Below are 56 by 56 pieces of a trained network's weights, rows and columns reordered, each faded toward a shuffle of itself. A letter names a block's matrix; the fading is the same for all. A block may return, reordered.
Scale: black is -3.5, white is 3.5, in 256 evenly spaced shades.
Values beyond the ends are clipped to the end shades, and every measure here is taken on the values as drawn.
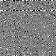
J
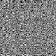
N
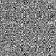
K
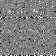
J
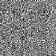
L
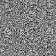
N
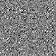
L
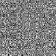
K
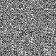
K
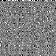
J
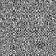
K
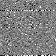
J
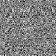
N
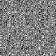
K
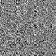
N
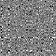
J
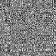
N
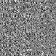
N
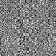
K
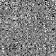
L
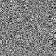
N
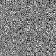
K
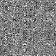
L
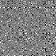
J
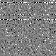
J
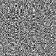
N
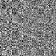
K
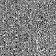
L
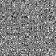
L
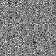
L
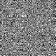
K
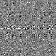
J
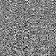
N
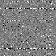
J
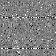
J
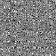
L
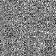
K
